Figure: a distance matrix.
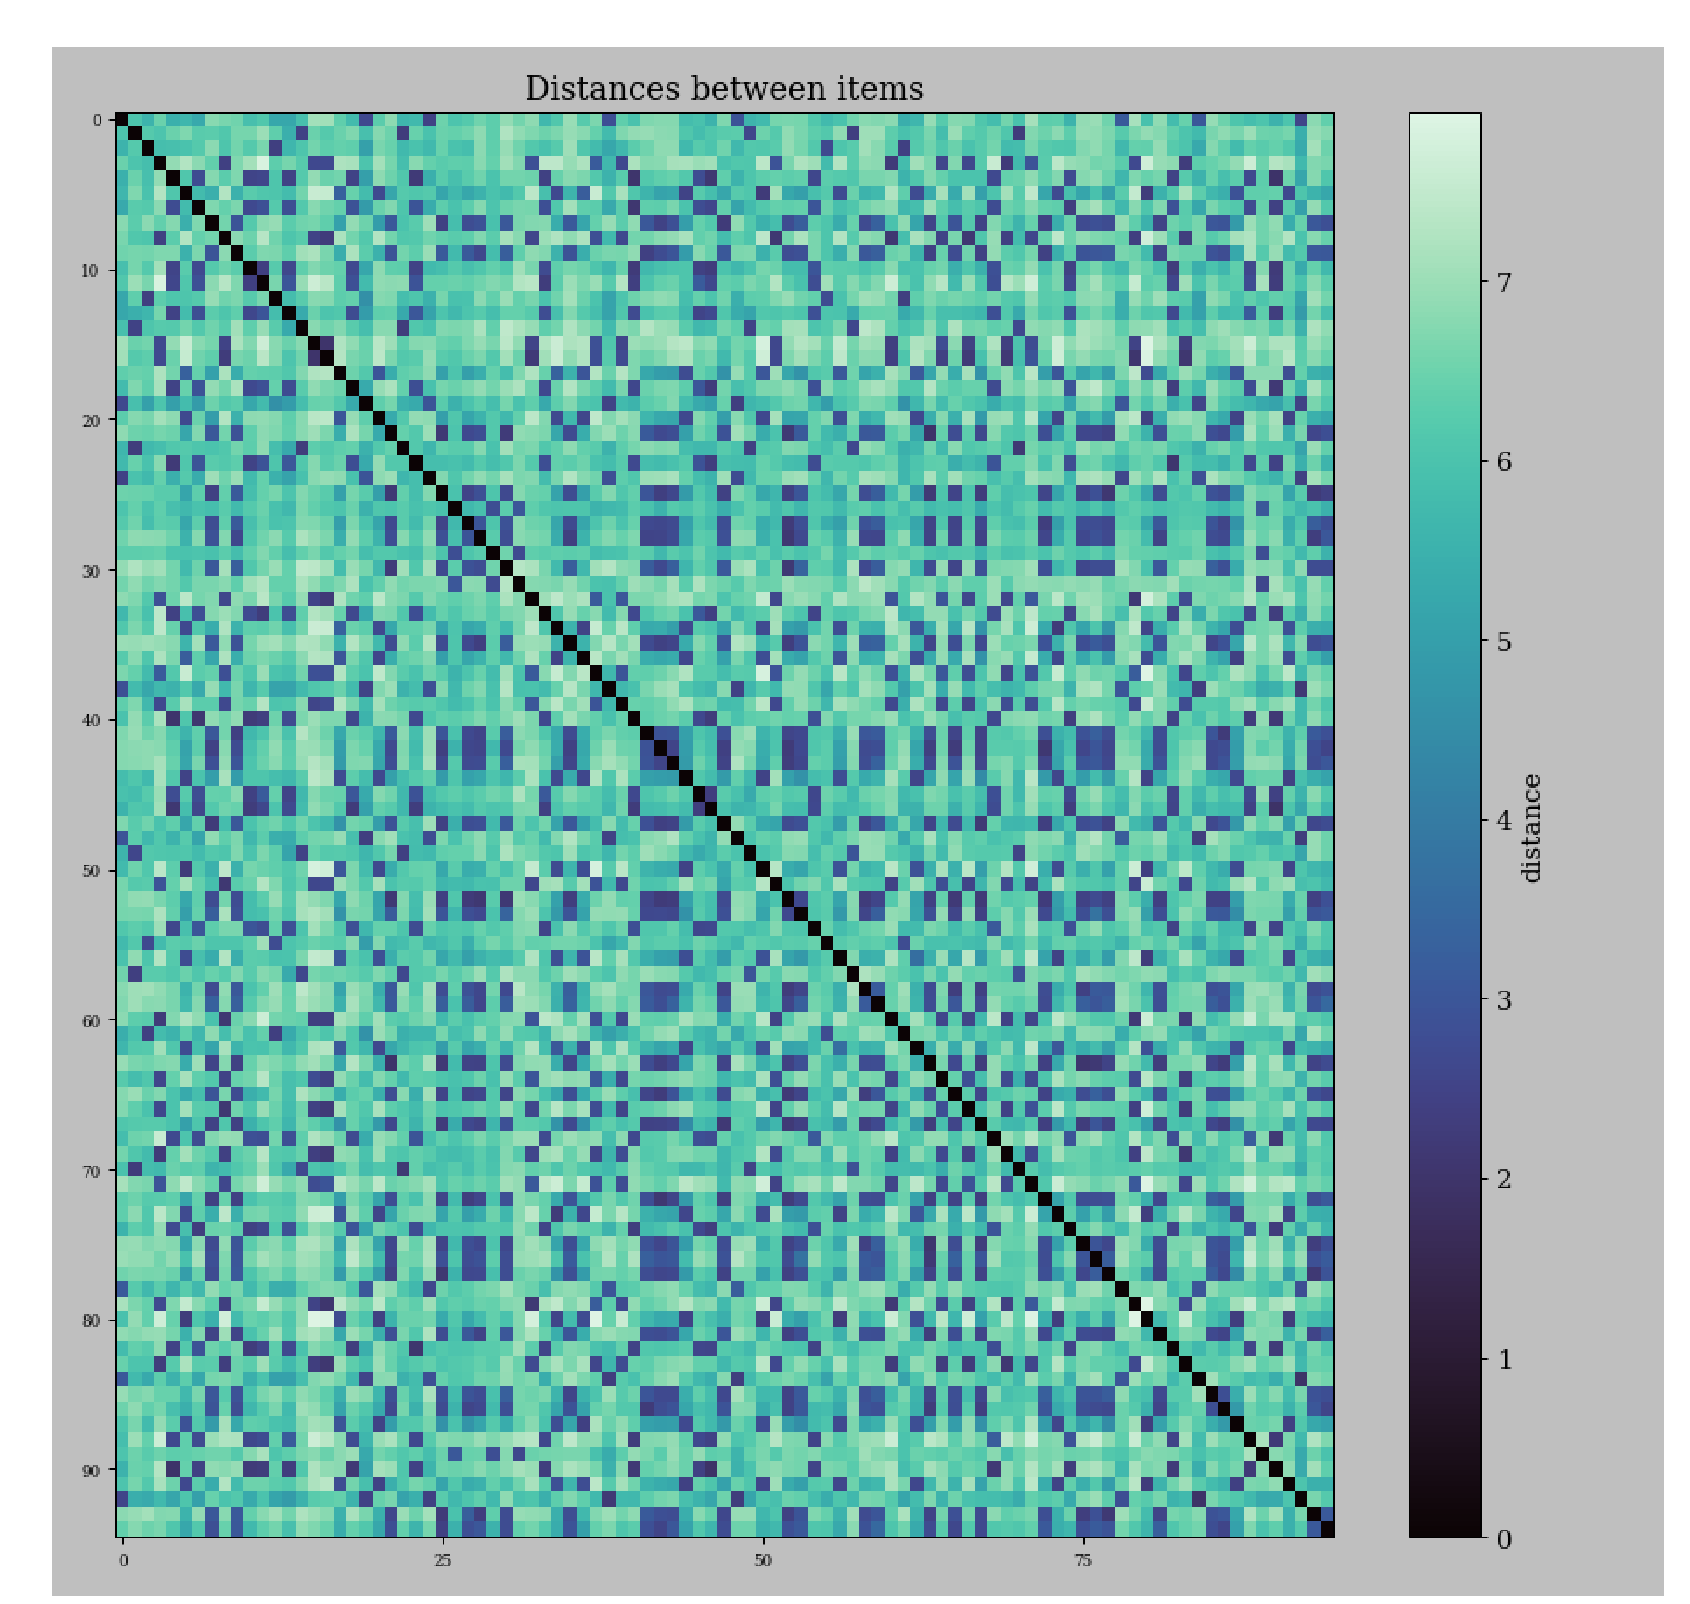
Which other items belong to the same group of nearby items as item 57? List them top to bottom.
1, 14, 22, 49, 70
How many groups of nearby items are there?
8
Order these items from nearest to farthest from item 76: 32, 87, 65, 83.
65, 87, 83, 32
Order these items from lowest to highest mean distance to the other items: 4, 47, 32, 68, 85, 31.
47, 85, 4, 68, 32, 31
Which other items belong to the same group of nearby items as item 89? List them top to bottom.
26, 29, 31
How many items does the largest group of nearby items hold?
28
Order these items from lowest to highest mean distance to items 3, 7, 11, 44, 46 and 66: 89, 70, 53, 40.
40, 53, 70, 89
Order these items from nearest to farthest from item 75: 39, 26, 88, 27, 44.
27, 44, 26, 39, 88
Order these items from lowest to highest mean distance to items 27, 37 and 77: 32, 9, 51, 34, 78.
9, 51, 32, 34, 78
